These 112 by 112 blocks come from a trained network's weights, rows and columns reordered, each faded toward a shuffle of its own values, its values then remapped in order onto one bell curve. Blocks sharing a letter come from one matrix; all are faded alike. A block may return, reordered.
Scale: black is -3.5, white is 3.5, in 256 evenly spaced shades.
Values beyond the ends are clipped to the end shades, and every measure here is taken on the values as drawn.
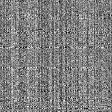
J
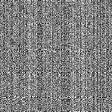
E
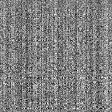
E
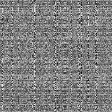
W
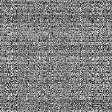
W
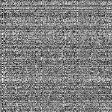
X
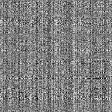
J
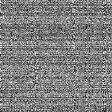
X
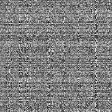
W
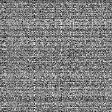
X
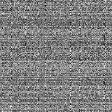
X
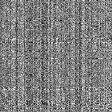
J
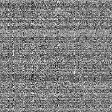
X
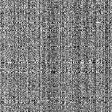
J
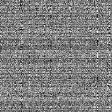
X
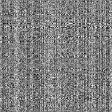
J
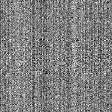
E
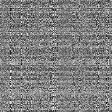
W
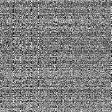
W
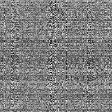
W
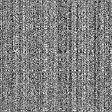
E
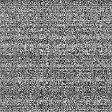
X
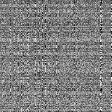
W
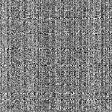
J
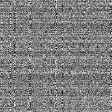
W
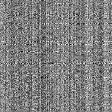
J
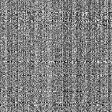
J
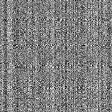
E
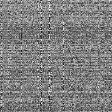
W
